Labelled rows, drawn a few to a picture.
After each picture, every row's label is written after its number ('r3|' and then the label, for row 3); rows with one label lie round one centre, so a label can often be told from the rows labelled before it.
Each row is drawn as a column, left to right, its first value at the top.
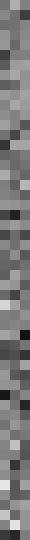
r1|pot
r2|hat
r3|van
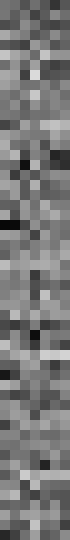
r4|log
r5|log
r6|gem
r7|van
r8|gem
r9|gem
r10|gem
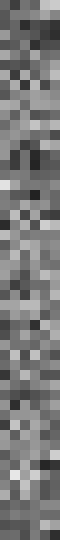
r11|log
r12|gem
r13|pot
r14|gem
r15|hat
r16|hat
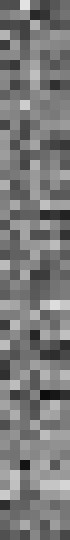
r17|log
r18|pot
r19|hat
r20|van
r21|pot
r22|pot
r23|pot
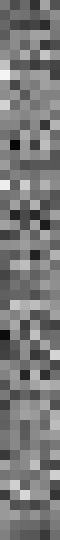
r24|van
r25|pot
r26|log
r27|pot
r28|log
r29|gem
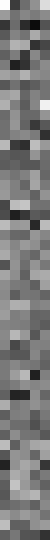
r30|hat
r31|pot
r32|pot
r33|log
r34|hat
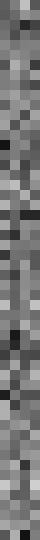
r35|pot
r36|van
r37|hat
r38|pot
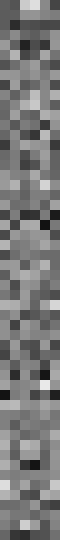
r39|pot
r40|log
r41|hat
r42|hat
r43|log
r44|pot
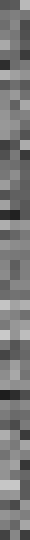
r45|pot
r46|pot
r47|hat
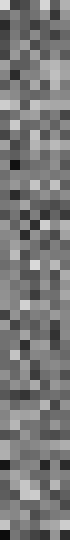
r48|hat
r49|gem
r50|pot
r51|log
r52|hat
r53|van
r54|hat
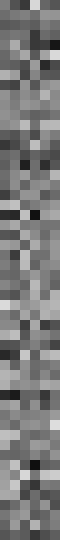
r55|pot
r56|pot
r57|gem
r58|hat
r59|gem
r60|gem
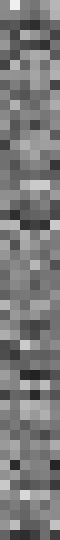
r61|pot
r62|hat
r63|log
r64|log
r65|log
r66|hat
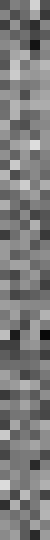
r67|pot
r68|van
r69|log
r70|hat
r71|van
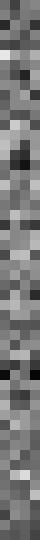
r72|log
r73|gem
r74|gem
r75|log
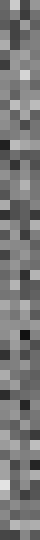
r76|pot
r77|hat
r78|van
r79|hat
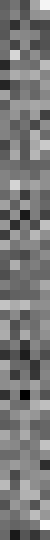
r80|pot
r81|log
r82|pot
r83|log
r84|hat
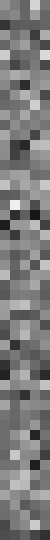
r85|log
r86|pot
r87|pot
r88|hat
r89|log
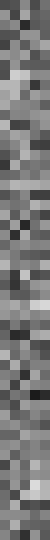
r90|gem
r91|van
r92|log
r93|pot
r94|pot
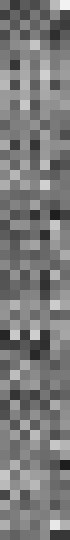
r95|van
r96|pot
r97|van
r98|pot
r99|van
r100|hat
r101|hat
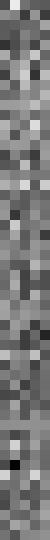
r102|gem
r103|hat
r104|van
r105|gem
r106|van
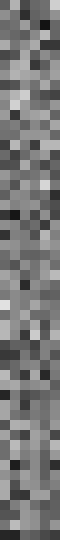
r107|pot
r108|hat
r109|van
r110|pot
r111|log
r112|hat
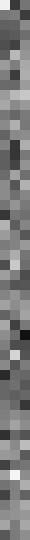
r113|hat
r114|gem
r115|van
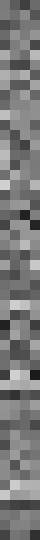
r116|log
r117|pot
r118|pot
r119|log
